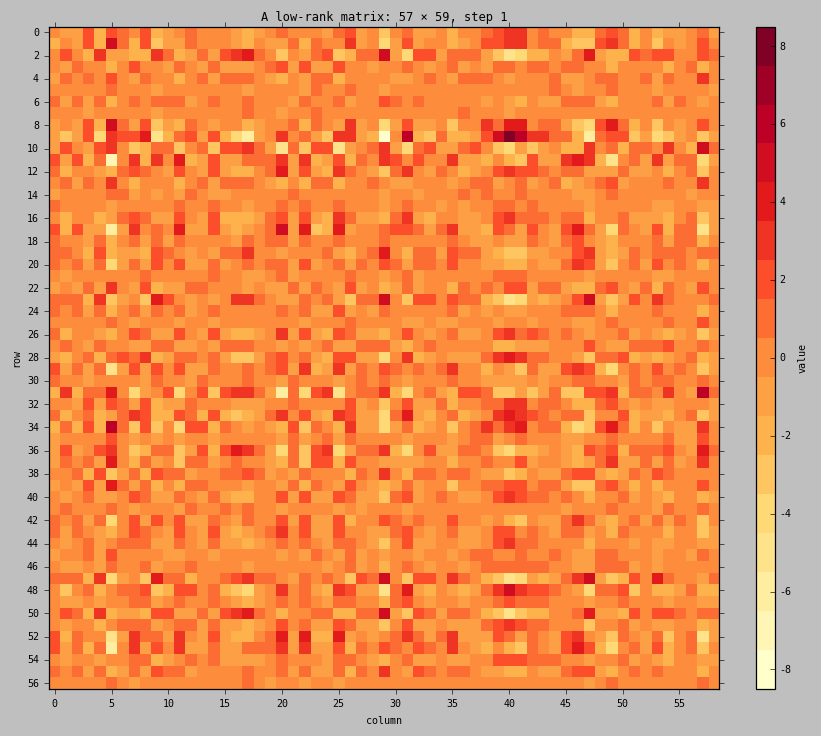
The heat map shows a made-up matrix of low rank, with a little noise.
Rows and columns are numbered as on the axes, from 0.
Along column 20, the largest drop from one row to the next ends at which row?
10
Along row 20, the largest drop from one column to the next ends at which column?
5
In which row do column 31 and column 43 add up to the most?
9
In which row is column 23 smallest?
17
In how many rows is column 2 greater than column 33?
19
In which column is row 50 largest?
29
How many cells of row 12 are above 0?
23
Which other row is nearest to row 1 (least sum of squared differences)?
8
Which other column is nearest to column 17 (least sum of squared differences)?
4
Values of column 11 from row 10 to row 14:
-3 4 2 -2 -1
